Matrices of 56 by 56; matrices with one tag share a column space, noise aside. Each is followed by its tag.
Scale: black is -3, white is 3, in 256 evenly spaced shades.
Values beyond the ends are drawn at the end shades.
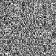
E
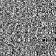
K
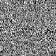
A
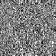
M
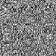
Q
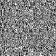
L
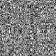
Q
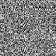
Q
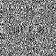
Q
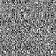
A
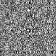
A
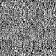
L
